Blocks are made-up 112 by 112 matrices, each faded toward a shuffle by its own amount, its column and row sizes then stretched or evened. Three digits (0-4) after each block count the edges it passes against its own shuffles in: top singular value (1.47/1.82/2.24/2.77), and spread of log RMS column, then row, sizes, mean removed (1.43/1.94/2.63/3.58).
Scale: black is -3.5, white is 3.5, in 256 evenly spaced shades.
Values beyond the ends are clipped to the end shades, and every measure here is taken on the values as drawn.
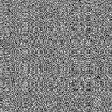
4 1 1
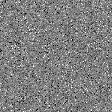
1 1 0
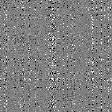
1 4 3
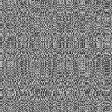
4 2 3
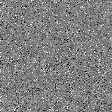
0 1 1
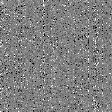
2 3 0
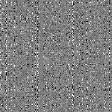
3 4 2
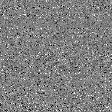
0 0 3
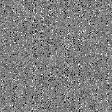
0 3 1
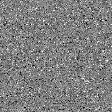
0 0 2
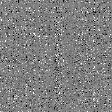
1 3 2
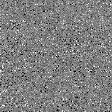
1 1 2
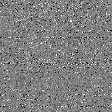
1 0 3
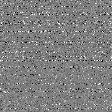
1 0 4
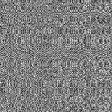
4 2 0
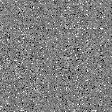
0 2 2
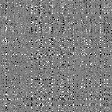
4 3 3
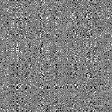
3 3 2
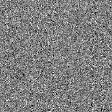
1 2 0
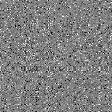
3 1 1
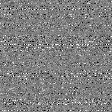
1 0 4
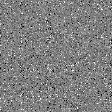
0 2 1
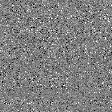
0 1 2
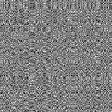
4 0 2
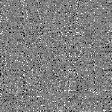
2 2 2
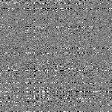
3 2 4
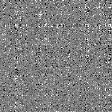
2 3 2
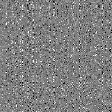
3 3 0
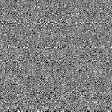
3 0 3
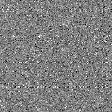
2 0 2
